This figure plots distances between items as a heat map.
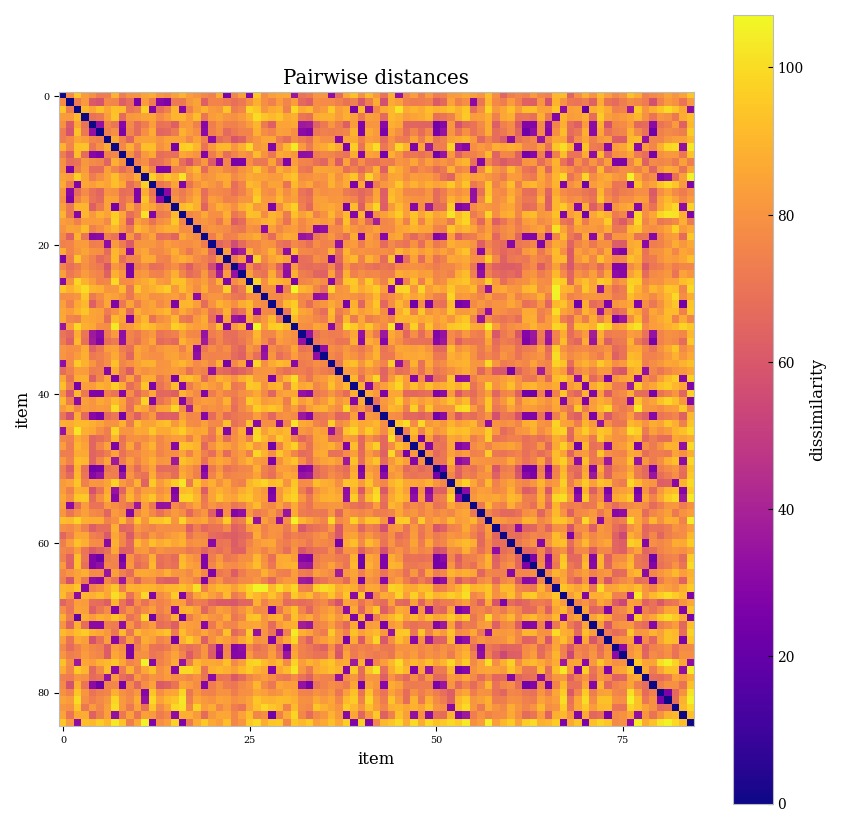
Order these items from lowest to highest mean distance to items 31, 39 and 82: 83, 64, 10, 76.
76, 10, 64, 83
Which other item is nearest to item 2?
70
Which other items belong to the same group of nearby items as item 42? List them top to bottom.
17
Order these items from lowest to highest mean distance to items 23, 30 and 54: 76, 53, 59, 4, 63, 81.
53, 59, 4, 63, 76, 81
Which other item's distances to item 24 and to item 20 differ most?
64
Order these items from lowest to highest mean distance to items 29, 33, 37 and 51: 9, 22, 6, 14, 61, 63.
63, 6, 61, 9, 22, 14
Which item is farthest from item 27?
66
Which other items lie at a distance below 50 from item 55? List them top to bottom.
1, 10, 13, 14
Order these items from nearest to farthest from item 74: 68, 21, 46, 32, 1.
21, 68, 1, 32, 46
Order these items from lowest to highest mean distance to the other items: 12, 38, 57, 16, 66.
38, 12, 16, 57, 66
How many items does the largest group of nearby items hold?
15
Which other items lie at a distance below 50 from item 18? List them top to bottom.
27, 34, 35
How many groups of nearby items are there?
16
